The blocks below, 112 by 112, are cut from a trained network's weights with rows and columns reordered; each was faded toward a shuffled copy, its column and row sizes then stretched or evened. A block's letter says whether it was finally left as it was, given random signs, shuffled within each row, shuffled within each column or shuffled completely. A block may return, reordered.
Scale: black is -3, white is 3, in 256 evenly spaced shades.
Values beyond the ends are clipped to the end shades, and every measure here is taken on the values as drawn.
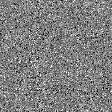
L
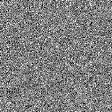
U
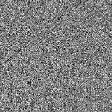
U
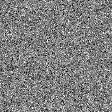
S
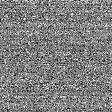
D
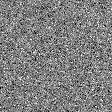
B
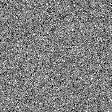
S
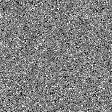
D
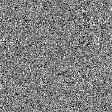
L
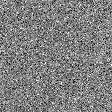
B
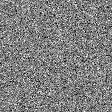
B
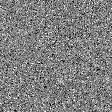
B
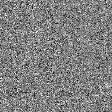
L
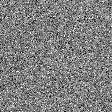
D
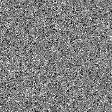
L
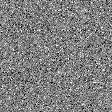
D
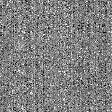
U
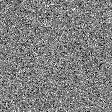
B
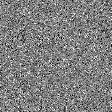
L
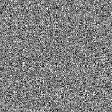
U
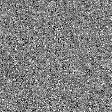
L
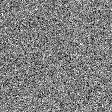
B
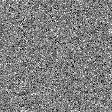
S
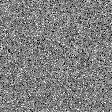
B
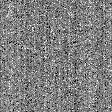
S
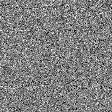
D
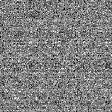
U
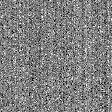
S
